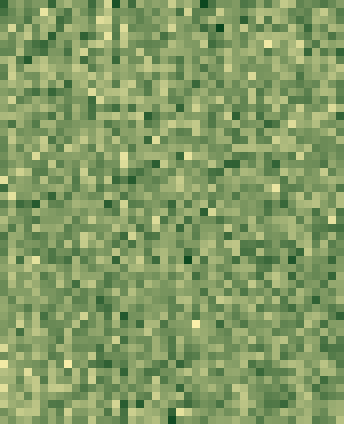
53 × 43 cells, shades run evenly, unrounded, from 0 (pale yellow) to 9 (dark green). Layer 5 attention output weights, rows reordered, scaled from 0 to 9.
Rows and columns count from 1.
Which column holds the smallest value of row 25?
2
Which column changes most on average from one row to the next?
15
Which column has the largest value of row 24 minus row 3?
13
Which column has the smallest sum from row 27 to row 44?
5
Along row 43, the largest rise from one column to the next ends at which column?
16
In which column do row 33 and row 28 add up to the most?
24
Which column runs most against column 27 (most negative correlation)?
37
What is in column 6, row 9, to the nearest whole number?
2
